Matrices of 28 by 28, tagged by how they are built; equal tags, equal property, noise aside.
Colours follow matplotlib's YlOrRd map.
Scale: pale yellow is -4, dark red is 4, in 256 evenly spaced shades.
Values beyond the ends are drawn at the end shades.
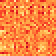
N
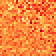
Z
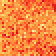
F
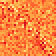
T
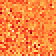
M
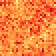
F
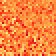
M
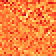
Z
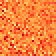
M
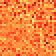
Z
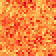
F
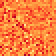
M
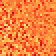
M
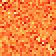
T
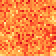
F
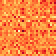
N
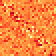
T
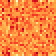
N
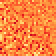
M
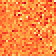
Z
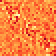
T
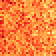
F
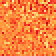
Z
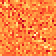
T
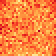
F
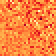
Z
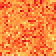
F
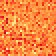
M
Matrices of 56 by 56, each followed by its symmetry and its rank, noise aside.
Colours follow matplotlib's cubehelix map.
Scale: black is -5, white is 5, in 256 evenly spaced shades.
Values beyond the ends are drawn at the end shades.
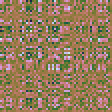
symmetric, rank three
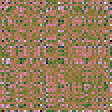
symmetric, rank three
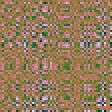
symmetric, rank two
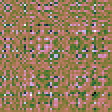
symmetric, rank three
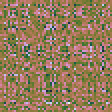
antisymmetric, rank four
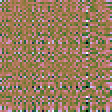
no symmetry, rank three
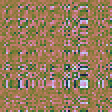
symmetric, rank two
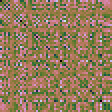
symmetric, rank four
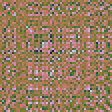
symmetric, rank four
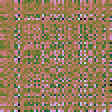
no symmetry, rank two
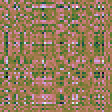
antisymmetric, rank two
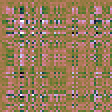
no symmetry, rank two
